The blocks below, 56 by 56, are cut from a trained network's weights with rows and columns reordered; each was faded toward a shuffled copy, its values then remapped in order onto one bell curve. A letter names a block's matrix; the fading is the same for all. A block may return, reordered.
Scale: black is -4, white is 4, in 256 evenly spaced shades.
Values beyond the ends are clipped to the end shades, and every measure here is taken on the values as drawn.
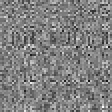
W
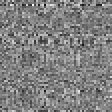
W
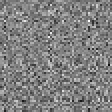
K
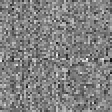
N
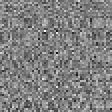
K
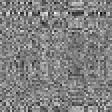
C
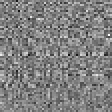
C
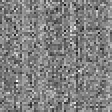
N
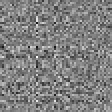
W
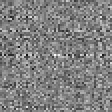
W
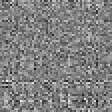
W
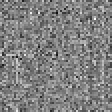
N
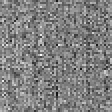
N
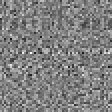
K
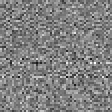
K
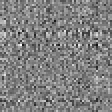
W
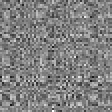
C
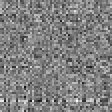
C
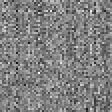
N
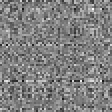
W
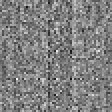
N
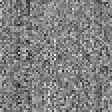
N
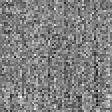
N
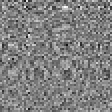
K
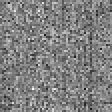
N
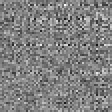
W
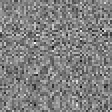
K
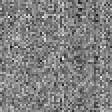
N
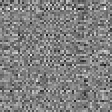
C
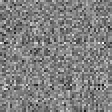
K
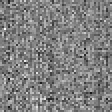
N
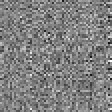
K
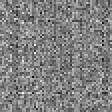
N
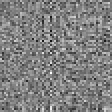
W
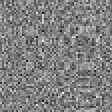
K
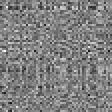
C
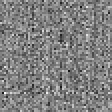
N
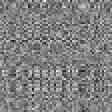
C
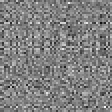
C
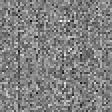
N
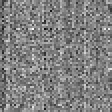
N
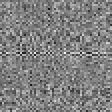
C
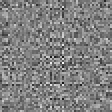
W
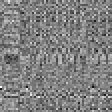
C
